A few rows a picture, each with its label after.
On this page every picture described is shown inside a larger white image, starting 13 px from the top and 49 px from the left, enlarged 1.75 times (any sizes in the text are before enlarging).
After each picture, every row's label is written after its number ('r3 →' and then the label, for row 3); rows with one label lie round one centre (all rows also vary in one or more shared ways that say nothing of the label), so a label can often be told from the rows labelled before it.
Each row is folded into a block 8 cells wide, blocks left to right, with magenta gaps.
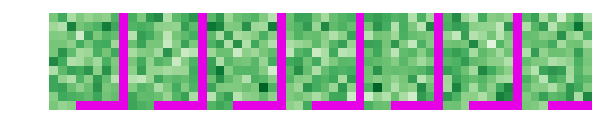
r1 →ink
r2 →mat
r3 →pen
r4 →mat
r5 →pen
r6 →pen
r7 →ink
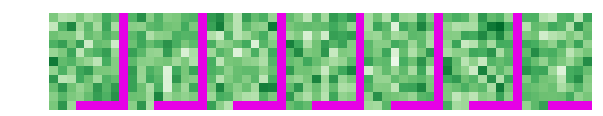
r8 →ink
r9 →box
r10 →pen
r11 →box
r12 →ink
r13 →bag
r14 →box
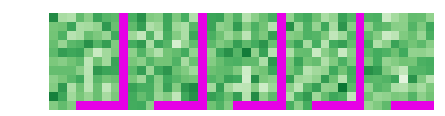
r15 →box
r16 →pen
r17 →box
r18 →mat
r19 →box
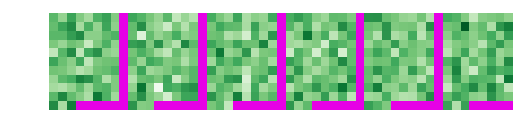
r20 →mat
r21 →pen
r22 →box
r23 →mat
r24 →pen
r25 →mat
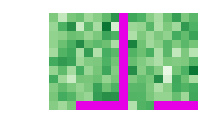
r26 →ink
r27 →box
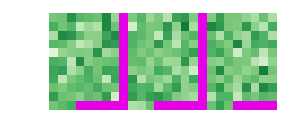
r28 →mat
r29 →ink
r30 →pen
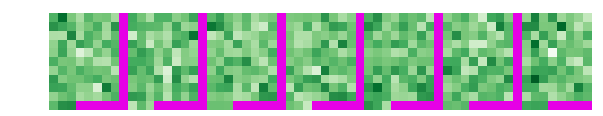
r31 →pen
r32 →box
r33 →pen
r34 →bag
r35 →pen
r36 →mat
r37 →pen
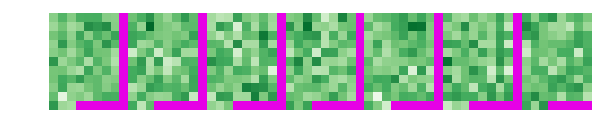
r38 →bag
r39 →mat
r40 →ink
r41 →mat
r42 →bag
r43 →ink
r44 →mat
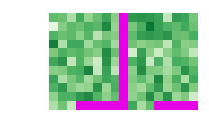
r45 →ink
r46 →mat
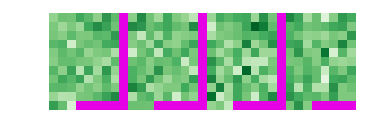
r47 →bag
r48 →pen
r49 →bag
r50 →box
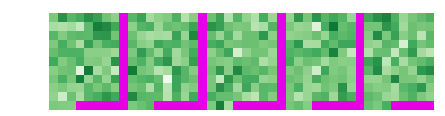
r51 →bag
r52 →box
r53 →pen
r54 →bag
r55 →mat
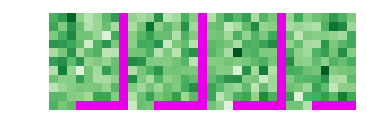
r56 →mat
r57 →ink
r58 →bag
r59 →bag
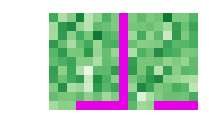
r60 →box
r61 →bag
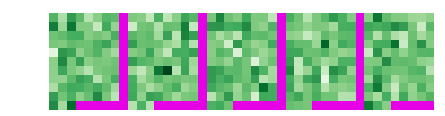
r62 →mat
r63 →ink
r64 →pen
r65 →box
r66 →pen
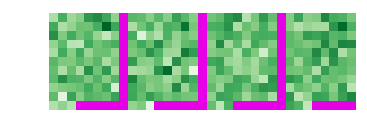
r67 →bag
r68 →ink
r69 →mat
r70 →bag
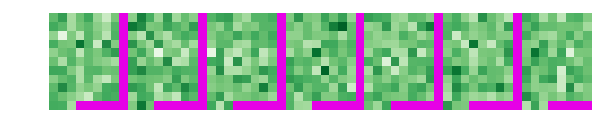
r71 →pen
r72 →pen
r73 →mat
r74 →bag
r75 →mat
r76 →pen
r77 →box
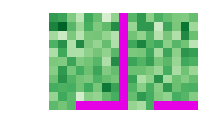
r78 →pen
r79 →ink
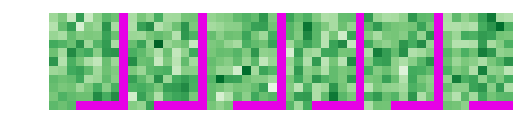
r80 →ink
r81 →ink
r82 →bag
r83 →mat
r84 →box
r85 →bag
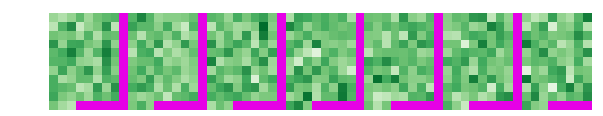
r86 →ink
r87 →pen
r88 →ink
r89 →pen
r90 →bag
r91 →bag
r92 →ink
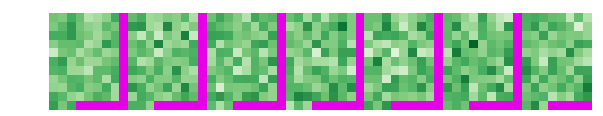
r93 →mat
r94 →pen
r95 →mat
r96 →ink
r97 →mat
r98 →pen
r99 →pen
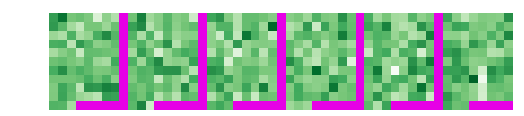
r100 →pen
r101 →pen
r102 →pen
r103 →ink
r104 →mat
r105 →box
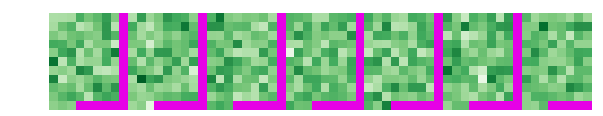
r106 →ink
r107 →bag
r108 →pen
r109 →mat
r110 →mat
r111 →box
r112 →ink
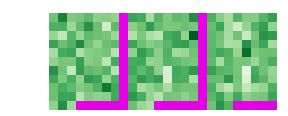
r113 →pen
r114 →box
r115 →box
